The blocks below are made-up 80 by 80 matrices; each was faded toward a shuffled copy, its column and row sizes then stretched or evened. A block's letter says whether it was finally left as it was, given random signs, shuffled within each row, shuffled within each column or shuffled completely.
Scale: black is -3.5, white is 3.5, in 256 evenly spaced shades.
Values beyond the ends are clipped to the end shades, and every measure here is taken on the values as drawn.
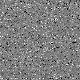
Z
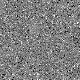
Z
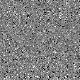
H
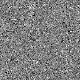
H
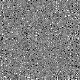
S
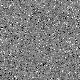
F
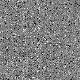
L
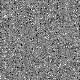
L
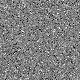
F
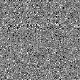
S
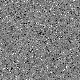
F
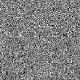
S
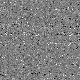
Z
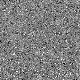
Z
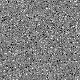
Z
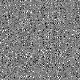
S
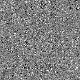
H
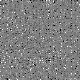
S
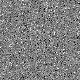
L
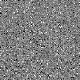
S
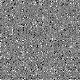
S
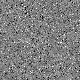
F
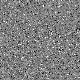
Z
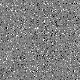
H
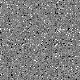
H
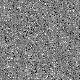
L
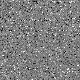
Z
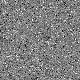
F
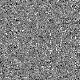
H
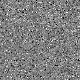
Z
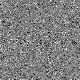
Z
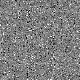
L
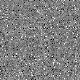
S
